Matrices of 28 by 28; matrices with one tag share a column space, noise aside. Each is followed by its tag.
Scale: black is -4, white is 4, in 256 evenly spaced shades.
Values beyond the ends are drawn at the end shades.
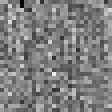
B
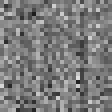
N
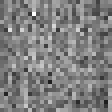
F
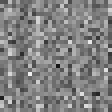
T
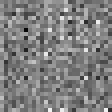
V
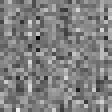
V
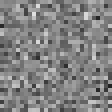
N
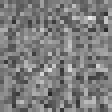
F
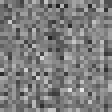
B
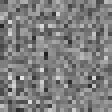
N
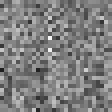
V
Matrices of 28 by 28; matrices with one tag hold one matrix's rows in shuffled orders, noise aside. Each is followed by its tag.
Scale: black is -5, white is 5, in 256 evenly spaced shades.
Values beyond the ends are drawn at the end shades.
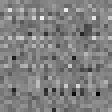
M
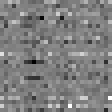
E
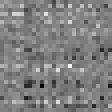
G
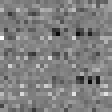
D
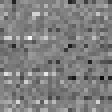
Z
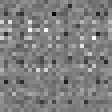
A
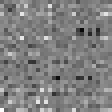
D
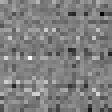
Z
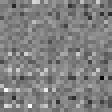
Z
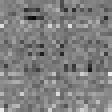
E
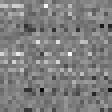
G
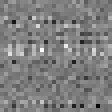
M
